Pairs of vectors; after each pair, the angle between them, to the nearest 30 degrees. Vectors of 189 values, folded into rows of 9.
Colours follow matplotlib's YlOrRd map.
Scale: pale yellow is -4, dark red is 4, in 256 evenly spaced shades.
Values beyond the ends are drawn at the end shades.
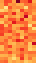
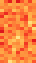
60 degrees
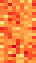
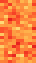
30 degrees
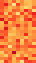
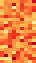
120 degrees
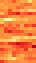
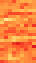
30 degrees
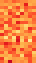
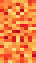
150 degrees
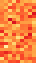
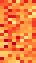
150 degrees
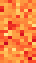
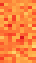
90 degrees
